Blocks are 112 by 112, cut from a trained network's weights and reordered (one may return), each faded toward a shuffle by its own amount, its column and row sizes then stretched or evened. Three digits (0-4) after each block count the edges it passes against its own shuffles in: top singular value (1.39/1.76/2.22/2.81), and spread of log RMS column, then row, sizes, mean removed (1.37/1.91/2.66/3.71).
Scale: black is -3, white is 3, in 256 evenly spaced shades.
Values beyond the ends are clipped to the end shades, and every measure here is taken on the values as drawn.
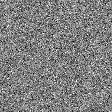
0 0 0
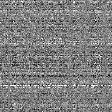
3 3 3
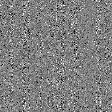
0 3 0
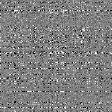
1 3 4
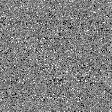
0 0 2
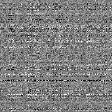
2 3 4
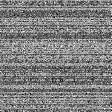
4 1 0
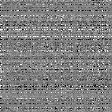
3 3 4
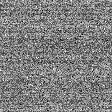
1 1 0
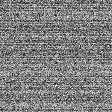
3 1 0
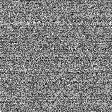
1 0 2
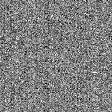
1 0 1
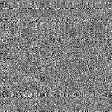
3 1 3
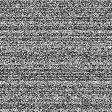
3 0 0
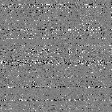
0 2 4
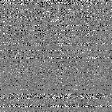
1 2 4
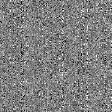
0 3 1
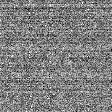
2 2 0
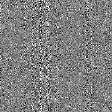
1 4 1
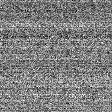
2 1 2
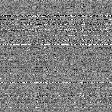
1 1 4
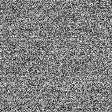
0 1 2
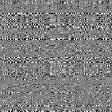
4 1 4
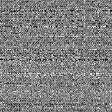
2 3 4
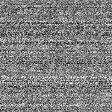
2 1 3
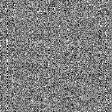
0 4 1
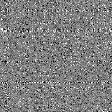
2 2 2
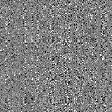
3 3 0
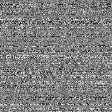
1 1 4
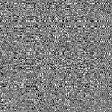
4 1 3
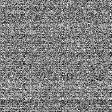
2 3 0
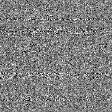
0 1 3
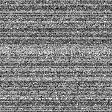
4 0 2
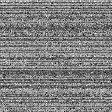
4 2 1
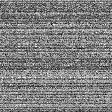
4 0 2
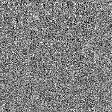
0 1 1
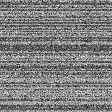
4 0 0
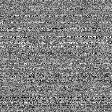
1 1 4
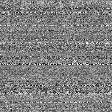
1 0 4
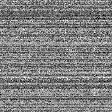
4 1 2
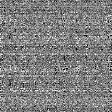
2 3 2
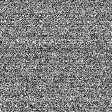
1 1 1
